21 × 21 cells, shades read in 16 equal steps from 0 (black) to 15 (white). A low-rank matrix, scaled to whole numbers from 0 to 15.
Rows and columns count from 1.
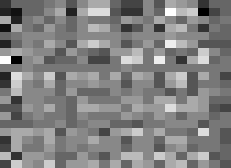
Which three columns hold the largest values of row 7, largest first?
19, 13, 2
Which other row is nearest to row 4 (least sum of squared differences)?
1
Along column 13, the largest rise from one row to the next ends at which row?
17
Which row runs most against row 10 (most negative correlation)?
3
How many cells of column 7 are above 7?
8
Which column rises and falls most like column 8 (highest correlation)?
16
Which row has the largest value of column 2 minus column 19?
4
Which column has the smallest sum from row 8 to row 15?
21
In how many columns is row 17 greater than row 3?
12
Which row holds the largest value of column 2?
10
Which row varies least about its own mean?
9
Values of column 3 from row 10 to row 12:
10 8 8
